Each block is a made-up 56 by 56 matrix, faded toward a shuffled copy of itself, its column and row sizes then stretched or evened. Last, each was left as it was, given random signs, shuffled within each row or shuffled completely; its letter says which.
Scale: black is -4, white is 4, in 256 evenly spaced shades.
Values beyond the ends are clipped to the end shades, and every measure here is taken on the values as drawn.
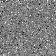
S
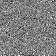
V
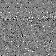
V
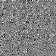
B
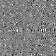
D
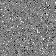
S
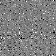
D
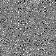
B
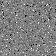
S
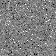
S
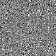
B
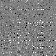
D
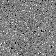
S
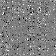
D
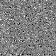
V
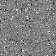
B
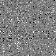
B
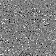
V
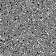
S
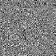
D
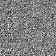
D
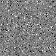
V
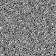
V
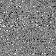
V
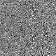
B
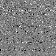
V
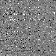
B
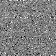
V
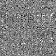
D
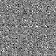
D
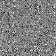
B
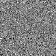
V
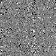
B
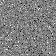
S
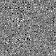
D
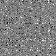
D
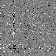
B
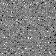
V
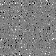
D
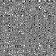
D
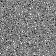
S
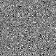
B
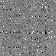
D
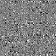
D
